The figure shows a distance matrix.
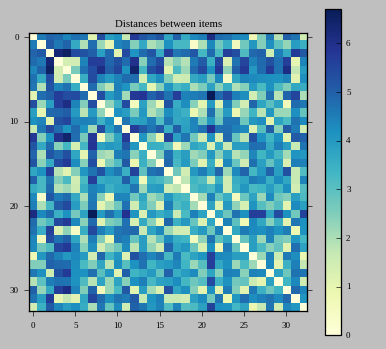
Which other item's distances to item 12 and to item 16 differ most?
4
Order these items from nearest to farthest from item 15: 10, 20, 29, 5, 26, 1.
20, 1, 10, 29, 5, 26
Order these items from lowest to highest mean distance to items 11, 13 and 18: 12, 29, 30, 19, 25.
29, 19, 25, 30, 12
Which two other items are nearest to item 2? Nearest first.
10, 28
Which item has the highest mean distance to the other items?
2
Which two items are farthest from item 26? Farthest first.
21, 12
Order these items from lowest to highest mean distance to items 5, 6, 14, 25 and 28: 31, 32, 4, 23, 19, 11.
19, 23, 31, 32, 11, 4
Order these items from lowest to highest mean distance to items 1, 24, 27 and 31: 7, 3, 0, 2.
3, 0, 7, 2
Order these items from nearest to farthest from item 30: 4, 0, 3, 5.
5, 0, 3, 4
